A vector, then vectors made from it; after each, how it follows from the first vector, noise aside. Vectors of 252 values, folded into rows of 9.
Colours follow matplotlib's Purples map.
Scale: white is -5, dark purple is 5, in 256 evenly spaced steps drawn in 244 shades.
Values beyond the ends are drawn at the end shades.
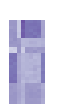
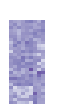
reversed, negated, partly zeroed.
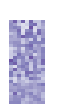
sign-scrambled.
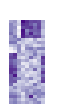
scaled up.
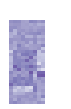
reversed, negated, partly zeroed.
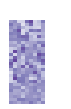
sign-scrambled.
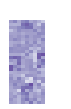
wrapped around, partly zeroed.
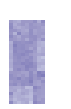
reversed, negated, shrunk.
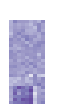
reversed, partly zeroed.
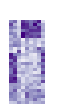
scaled up.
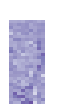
reversed, partly zeroed.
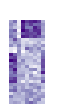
scaled up.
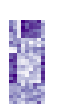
scaled up.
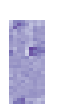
wrapped around, partly zeroed.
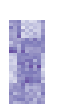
negated.
